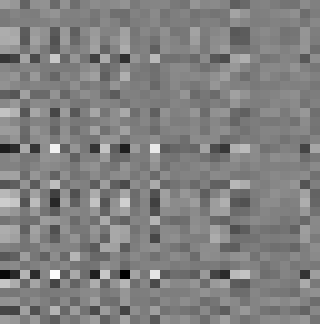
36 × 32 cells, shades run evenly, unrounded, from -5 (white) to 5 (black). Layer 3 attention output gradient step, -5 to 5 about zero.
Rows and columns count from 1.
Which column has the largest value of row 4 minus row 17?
6
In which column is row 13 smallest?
1
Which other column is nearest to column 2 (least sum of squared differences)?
4
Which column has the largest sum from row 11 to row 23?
8
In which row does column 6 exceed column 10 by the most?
23
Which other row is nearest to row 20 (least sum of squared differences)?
15
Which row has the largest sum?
31
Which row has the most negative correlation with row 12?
33
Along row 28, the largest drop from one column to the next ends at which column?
11
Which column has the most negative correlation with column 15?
24
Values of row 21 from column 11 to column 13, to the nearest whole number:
-1 1 2
